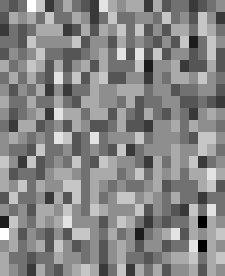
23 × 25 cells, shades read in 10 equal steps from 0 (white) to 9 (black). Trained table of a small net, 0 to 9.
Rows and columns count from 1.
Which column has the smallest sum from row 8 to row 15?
7
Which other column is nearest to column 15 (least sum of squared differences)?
13
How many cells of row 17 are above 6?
2
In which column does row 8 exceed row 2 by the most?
6
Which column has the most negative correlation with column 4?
11
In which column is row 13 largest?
15
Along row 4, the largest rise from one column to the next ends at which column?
22
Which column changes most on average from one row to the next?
23
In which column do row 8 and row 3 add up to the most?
8
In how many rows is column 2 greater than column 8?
11
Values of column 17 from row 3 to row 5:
6 5 6
